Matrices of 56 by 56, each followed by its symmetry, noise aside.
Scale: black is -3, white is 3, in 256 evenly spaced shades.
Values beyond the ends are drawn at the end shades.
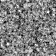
same after a half turn.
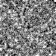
symmetric across the other diagonal.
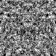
mirrored left to right.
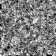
symmetric across the other diagonal.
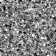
no symmetry.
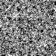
symmetric.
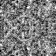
mirrored top to bottom.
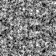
mirrored top to bottom.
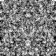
mirrored left to right.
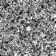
symmetric.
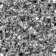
same after a half turn.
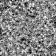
same after a half turn.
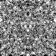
mirrored left to right.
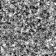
no symmetry.
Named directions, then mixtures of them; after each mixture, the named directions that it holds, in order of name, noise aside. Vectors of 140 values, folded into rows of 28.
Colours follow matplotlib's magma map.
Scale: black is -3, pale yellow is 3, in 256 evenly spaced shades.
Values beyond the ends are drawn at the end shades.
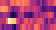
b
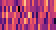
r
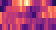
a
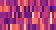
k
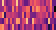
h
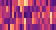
a, k.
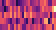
b, h, k.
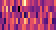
b, k, r.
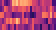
a, b, h.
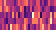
k.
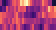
a.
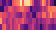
a.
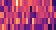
a, h.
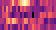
a, b, r.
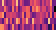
h.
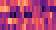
b, k.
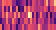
a, k, r.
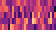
h, k.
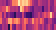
a, b, k.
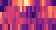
a.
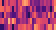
b, h.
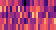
a, r.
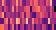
h.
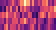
a, r.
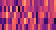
r.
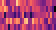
b, h, k.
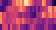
a.
